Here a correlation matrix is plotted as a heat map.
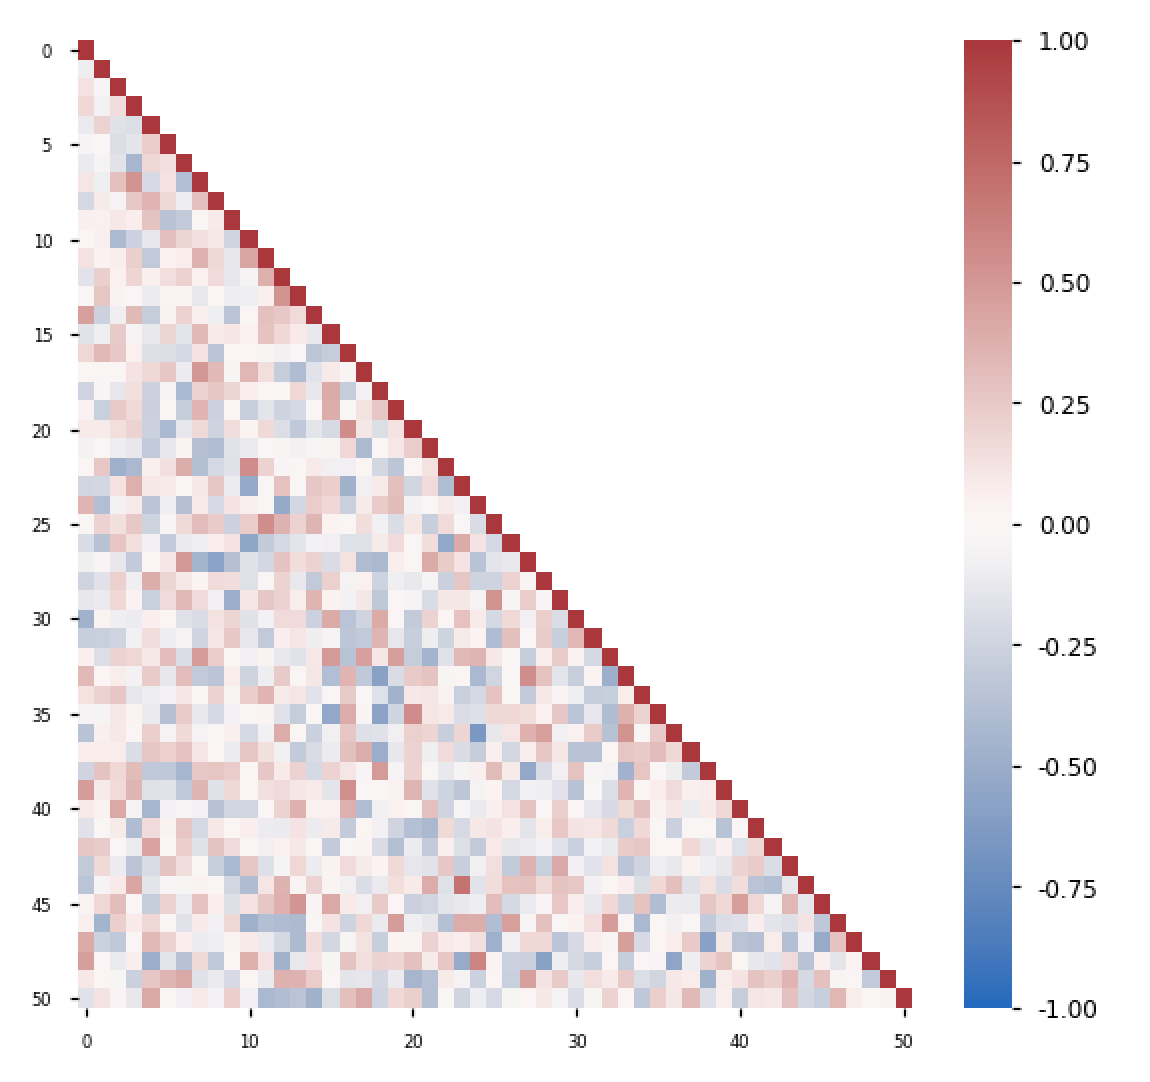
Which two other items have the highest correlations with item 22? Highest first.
10, 6
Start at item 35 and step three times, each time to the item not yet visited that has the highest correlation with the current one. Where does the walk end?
39
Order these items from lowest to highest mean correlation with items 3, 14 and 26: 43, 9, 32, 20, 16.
43, 16, 9, 20, 32
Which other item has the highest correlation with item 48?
24
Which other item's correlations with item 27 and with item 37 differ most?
17
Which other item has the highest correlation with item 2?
40
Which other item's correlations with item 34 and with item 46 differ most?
19
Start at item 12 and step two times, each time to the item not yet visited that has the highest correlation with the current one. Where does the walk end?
45
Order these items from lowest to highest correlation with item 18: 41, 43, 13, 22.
22, 41, 43, 13
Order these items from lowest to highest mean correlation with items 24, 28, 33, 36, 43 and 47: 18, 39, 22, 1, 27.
18, 1, 22, 39, 27
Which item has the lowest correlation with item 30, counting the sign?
0
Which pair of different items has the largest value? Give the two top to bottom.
23, 44
